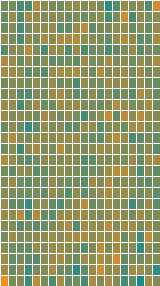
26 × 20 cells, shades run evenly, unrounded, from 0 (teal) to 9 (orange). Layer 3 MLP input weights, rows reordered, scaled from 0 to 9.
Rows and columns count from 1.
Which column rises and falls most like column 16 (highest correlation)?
4
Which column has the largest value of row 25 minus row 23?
18
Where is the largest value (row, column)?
26, 1
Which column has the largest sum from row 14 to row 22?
14
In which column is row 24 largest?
15
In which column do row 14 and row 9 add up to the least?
3
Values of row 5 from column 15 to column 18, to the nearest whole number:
3 4 5 3
